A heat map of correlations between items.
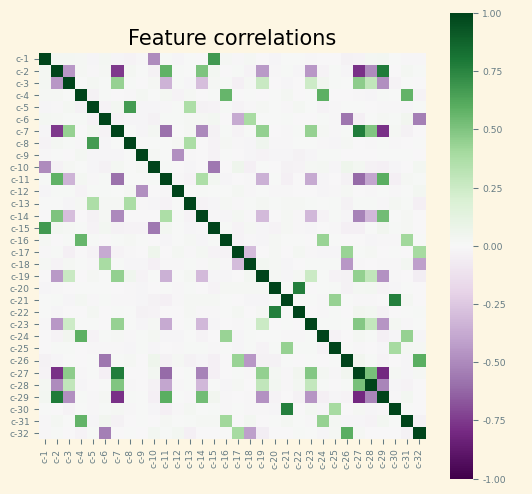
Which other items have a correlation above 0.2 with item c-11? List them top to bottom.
c-2, c-14, c-29
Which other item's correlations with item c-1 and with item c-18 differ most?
c-15
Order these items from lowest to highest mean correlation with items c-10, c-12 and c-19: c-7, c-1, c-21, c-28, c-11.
c-1, c-11, c-21, c-28, c-7
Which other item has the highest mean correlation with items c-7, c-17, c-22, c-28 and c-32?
c-27
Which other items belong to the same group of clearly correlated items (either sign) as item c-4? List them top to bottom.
c-16, c-24, c-31
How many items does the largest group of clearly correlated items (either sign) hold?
10
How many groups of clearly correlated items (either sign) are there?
8
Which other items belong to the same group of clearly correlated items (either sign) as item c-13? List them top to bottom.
c-5, c-8
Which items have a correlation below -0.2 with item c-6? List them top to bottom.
c-17, c-26, c-32
